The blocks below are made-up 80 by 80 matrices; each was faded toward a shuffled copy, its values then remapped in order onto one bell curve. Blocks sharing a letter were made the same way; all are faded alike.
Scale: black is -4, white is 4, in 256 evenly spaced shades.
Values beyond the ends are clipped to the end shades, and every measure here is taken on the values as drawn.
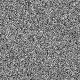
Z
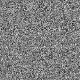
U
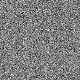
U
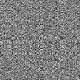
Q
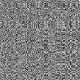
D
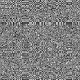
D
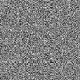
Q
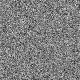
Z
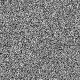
Z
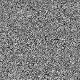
U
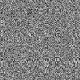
Q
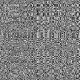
D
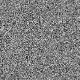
U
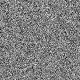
Z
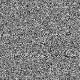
U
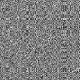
D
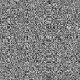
Q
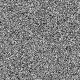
Z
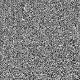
U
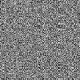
Q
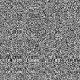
Q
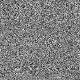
U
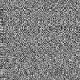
Q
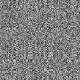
Q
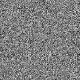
U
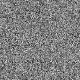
U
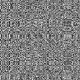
D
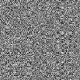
Q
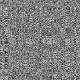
Q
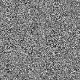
U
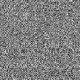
Q
